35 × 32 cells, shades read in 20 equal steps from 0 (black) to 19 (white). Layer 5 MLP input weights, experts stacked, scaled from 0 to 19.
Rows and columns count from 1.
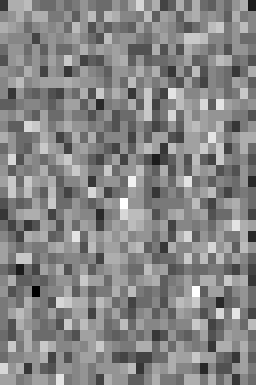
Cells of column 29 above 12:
5
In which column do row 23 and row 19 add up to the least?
21
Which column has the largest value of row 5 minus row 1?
32
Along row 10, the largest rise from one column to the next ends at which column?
28
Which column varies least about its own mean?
31
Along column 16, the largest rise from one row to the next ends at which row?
19
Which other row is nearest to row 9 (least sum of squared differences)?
11
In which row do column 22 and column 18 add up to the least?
25
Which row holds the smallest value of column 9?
7
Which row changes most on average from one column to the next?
9
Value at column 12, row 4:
8
